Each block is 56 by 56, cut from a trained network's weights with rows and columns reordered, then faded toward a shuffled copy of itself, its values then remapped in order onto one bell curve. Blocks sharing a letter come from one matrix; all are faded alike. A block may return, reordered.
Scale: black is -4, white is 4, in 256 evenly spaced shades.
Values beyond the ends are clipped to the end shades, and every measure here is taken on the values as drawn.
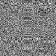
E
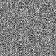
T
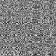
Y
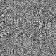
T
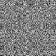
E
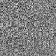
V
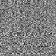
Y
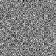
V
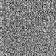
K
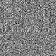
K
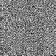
K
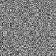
V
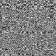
Y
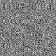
V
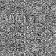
K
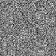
K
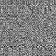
E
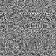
E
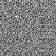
E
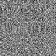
K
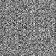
T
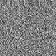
K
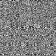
Y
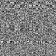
Y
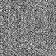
K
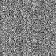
K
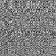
E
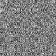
V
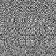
E
